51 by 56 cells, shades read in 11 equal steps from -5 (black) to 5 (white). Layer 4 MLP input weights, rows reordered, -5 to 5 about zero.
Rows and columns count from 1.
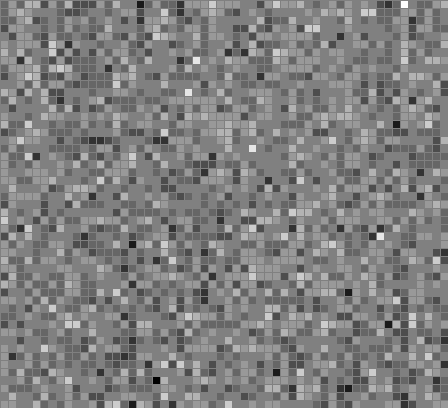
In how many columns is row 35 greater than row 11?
27
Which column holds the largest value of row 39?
7
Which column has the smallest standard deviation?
39
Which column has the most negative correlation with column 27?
23
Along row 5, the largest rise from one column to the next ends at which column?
20
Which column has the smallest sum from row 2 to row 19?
12
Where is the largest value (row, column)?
1, 51
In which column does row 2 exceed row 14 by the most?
21
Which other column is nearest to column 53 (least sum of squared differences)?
45
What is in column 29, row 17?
2
